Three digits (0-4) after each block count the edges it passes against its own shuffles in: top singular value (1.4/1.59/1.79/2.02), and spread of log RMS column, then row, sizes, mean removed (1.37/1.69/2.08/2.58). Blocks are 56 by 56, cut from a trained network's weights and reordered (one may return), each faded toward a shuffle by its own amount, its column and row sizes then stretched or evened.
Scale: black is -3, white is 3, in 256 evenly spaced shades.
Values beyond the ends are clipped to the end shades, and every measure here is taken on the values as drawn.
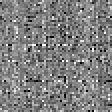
1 1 3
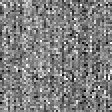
2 1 1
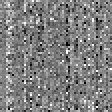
1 4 0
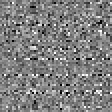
1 2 4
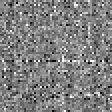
0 0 3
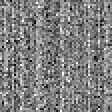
3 1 0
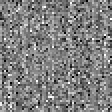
0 1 0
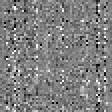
0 4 2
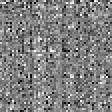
1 1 3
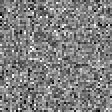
0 2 1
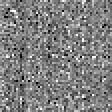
0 2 1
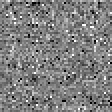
0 2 1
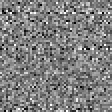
1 0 3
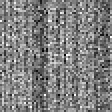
4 0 1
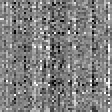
4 4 2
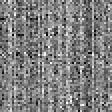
4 0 2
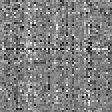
1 3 3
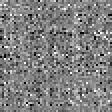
0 1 4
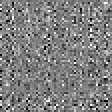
2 4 4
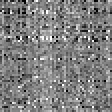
3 1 4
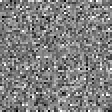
0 0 3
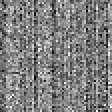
4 2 0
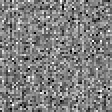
0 0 0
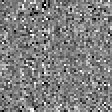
0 3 2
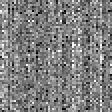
3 3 1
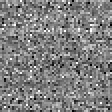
0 0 0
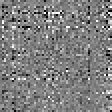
1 4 4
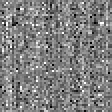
2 2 2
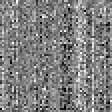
3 4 0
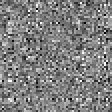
3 2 2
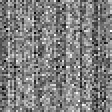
4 1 1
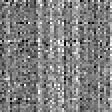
4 3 3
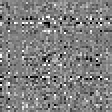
3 4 4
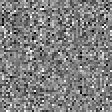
2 3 0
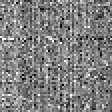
2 0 1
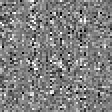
0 4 2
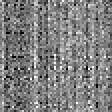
4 3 3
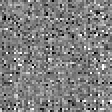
0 2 4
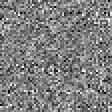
2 1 2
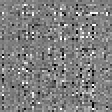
0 4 4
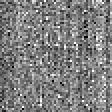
2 0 0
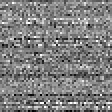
4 0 4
